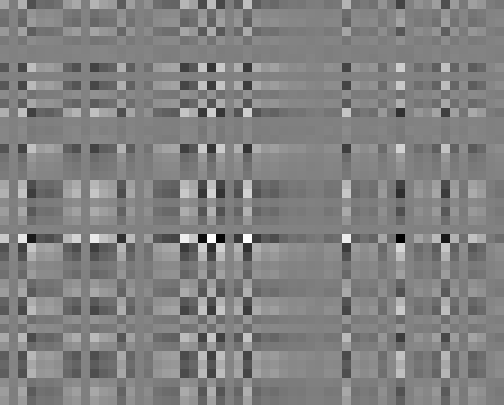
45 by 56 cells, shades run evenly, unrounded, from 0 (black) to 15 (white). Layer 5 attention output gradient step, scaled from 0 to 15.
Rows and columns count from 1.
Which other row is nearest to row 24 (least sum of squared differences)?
33
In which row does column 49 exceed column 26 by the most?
27
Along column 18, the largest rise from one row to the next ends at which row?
28
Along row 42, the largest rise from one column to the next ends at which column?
25
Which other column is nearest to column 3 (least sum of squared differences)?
11
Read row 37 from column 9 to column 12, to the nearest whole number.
7 8 7 7
